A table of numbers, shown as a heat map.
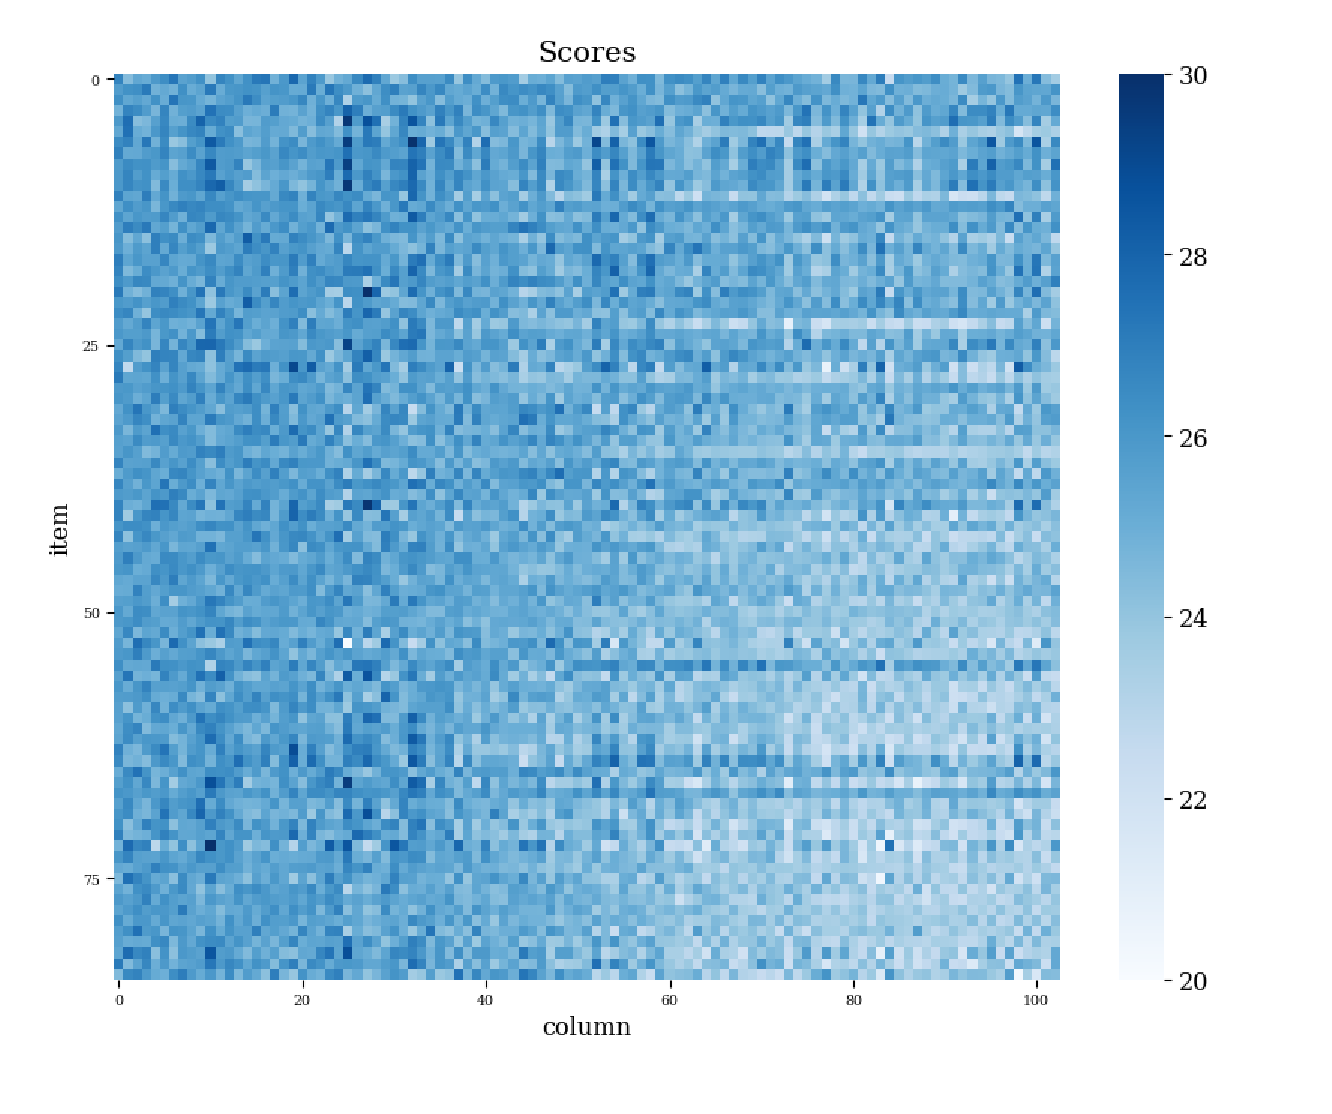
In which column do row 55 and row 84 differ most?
98
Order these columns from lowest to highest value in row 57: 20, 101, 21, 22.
101, 22, 20, 21
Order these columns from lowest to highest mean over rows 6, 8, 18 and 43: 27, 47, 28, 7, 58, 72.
47, 7, 72, 28, 27, 58
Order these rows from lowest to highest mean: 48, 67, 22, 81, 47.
81, 47, 48, 22, 67
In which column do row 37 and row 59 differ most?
77
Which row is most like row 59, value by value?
28
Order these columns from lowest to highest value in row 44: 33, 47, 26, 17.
17, 47, 26, 33
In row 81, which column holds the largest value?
25
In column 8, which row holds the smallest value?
72
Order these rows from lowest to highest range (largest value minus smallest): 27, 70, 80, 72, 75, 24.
24, 80, 70, 75, 27, 72
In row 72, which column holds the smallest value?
83
